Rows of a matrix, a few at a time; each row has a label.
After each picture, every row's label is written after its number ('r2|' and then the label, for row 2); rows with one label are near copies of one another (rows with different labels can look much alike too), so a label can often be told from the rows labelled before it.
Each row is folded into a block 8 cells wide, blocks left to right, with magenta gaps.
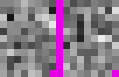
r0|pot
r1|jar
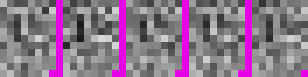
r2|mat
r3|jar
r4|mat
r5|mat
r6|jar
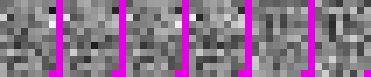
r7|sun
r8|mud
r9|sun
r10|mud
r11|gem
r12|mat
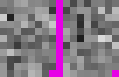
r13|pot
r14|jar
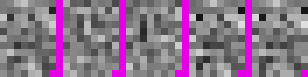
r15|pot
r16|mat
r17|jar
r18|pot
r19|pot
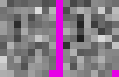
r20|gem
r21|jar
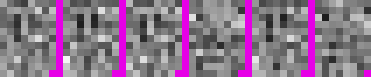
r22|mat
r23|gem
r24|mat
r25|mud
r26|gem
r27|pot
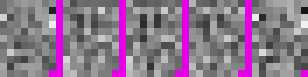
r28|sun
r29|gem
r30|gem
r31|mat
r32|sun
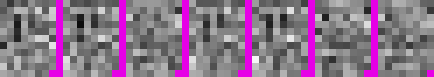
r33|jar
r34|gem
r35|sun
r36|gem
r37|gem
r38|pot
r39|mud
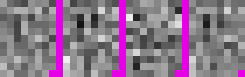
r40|mat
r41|gem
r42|mud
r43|gem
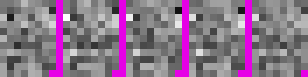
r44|pot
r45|mud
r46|sun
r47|sun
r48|mud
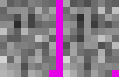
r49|gem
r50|gem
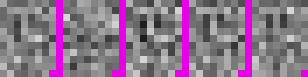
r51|mat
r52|mud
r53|mat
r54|mat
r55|gem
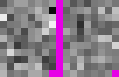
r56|sun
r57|jar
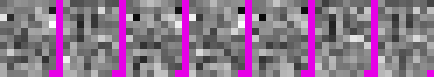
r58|sun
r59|gem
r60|pot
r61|sun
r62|pot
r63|jar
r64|gem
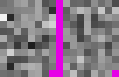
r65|mud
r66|mat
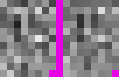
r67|mat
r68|gem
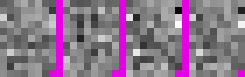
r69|mud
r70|gem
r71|sun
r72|sun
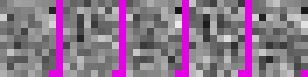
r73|sun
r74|jar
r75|sun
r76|mat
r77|pot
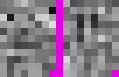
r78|pot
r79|gem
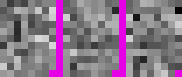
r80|jar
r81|mud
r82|pot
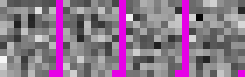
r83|gem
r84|mat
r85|mud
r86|pot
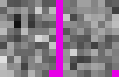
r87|gem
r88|mud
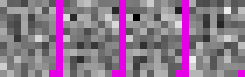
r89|mat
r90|pot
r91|pot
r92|gem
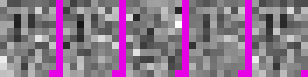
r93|gem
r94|jar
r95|sun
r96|jar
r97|gem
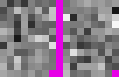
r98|jar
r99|sun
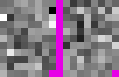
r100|sun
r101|jar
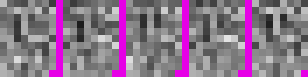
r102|mat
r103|jar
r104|gem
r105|jar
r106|mat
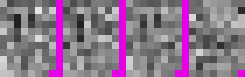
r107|gem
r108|jar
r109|gem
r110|mud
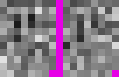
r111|gem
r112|jar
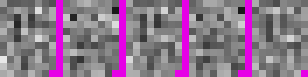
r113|gem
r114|pot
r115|gem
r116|pot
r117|mat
